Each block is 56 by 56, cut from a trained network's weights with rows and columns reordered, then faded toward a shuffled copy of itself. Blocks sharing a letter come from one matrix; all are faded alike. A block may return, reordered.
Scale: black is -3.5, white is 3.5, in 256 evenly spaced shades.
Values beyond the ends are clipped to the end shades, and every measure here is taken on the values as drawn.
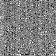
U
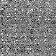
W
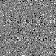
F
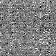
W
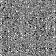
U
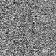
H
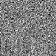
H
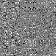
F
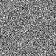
H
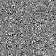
F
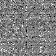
W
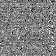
W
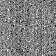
U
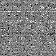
W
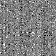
U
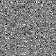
F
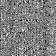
U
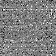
W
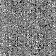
U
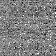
W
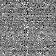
W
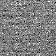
W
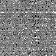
W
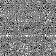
W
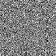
H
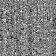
U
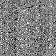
U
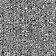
U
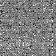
W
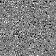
F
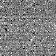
W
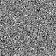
H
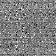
W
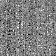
U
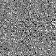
F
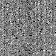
U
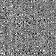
U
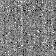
U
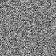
H
